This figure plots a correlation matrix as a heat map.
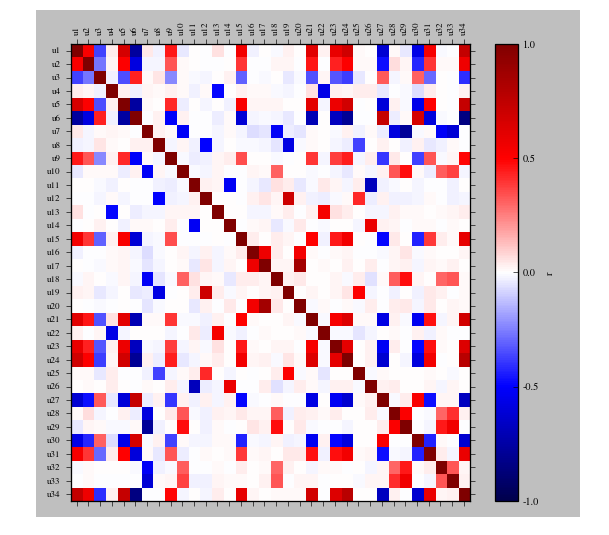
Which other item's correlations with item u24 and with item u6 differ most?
u34
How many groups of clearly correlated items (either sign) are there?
6
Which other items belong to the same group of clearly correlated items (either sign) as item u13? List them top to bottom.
u4, u22
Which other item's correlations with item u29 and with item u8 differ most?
u7
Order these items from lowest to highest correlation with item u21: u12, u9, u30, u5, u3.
u30, u3, u12, u9, u5
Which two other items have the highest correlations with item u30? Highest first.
u6, u27
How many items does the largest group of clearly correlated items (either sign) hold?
14
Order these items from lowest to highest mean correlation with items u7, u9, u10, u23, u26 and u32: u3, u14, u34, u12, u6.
u6, u3, u12, u14, u34
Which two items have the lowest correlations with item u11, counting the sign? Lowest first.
u26, u14
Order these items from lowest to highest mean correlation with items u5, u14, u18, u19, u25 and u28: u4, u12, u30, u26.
u30, u4, u26, u12
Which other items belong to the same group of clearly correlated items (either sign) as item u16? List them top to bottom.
u17, u20
